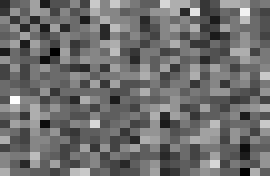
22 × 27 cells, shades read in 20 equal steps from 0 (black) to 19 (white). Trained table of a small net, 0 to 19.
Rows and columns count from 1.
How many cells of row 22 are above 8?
9
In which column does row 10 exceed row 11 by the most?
20
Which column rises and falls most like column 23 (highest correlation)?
13
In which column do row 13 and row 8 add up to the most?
2
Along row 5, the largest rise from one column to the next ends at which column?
12
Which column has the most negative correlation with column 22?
18
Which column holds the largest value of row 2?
25
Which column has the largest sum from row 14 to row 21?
4
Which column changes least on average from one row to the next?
16
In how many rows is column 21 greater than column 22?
7
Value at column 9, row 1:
5
